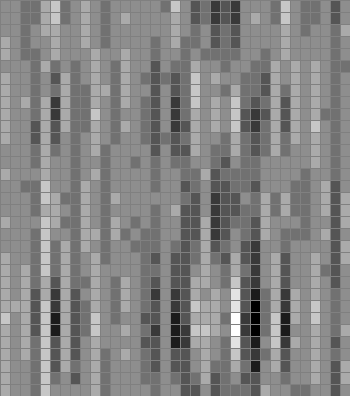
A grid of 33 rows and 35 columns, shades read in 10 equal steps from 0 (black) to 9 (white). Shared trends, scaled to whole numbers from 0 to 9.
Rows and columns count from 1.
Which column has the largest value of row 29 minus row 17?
24
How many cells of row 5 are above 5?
5
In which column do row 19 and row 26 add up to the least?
26
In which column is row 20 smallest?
22
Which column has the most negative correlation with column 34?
27
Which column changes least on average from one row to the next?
2
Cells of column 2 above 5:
1
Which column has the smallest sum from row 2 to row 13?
16
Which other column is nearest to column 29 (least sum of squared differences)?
6
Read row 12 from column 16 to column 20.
3 4 3 4 6
